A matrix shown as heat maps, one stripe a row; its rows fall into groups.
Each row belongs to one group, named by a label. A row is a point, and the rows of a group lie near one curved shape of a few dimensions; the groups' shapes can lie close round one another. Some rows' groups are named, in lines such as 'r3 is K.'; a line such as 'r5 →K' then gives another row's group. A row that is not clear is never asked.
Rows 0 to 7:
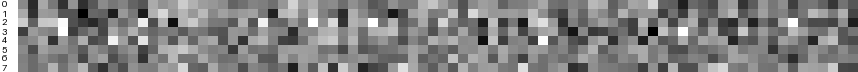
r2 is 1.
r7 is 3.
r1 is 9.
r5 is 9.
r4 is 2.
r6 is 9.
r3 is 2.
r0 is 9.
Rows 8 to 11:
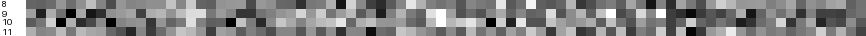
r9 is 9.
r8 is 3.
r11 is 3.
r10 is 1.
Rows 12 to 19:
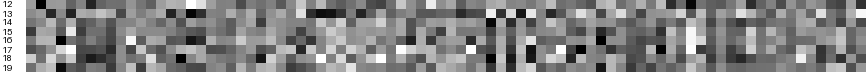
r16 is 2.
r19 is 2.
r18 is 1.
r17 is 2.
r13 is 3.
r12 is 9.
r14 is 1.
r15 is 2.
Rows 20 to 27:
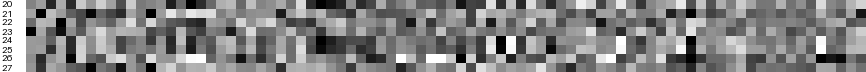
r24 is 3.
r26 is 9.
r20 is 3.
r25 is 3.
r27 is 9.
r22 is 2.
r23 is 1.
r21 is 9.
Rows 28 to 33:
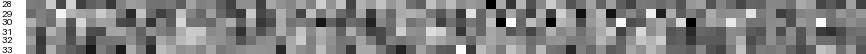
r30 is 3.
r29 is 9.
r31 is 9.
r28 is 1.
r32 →9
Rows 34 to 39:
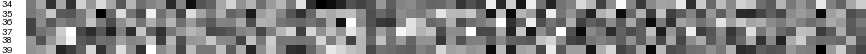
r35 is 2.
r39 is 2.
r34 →3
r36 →3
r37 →2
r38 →1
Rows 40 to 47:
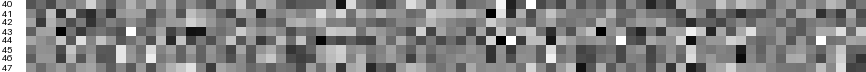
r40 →3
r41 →1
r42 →9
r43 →2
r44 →3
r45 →2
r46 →2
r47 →3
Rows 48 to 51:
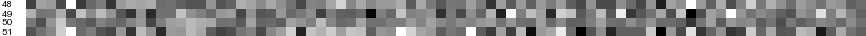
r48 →2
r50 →9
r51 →2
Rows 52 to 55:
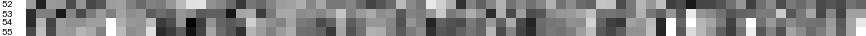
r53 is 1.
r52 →9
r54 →1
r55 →1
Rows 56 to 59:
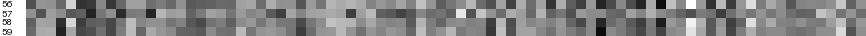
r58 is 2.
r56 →2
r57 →9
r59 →2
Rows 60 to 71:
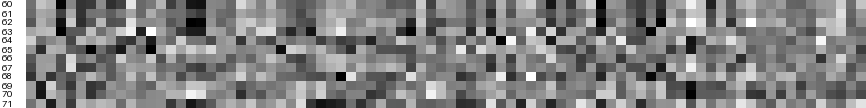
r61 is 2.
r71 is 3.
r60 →2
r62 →2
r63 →2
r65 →9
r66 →2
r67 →2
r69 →9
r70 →9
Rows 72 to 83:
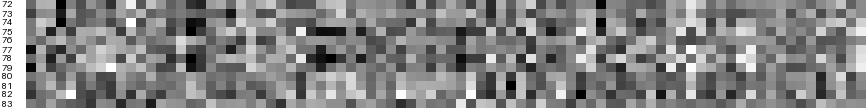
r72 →2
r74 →2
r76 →9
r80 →2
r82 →2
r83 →9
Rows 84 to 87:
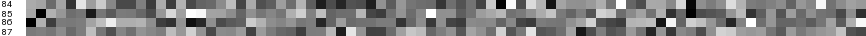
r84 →3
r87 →3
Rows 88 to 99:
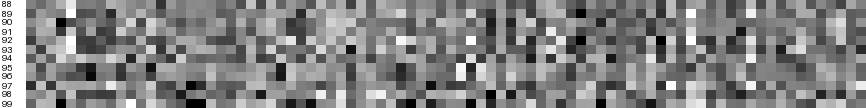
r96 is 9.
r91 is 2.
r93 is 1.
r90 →2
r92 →2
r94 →9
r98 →1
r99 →2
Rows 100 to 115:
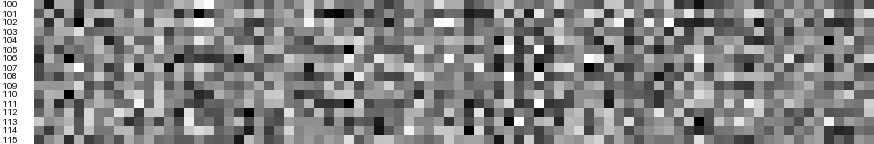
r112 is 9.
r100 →9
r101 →3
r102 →9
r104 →2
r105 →3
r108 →3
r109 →1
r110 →2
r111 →3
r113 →3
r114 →9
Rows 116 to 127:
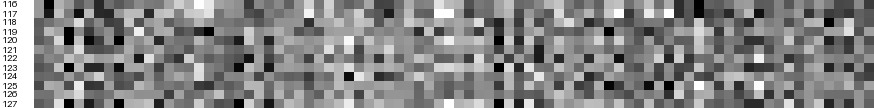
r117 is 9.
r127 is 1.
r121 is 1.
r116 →9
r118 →2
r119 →2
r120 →1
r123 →1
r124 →3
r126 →1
